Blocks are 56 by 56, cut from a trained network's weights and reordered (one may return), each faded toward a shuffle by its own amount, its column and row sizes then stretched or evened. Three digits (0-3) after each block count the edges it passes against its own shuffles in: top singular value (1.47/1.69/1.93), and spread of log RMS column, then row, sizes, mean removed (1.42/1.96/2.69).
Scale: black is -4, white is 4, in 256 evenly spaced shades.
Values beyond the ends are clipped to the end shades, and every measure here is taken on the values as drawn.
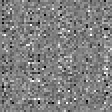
2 2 1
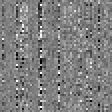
3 3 0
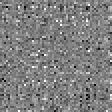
2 1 2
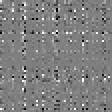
2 3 3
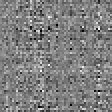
1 3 1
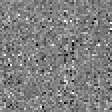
0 2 1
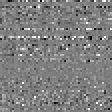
0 0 3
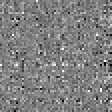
1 2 2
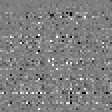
1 1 3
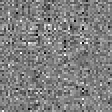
3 2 1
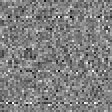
3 0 2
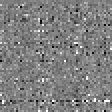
2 1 2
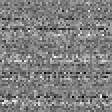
2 0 3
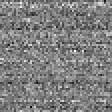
1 0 2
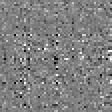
2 2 2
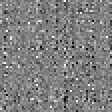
1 2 2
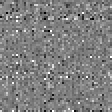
0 2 2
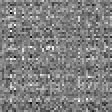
2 3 1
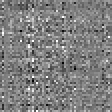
1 3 1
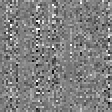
2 3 0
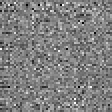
2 1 2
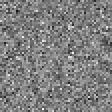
1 1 0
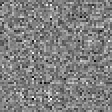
2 0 2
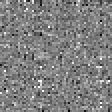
2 1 1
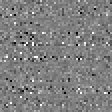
0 1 2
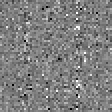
0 2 1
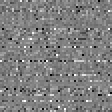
1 0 3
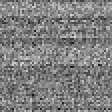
2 1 1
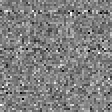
1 0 2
